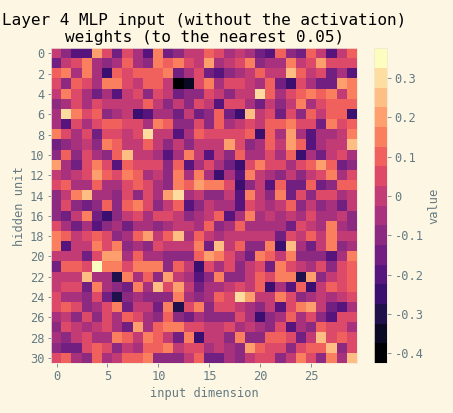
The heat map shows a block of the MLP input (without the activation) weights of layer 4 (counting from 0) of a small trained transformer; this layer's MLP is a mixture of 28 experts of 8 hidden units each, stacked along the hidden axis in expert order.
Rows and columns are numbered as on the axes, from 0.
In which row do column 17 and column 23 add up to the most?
9
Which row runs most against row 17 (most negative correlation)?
21
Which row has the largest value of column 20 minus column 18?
11
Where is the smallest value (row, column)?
3, 12
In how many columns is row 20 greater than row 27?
12
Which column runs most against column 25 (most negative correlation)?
17
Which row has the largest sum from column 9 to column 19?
1
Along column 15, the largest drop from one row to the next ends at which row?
2
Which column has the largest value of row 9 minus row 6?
29
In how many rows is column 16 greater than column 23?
11
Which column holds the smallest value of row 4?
6
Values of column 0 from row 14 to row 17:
-0.1 -0.1 -0.1 0.05
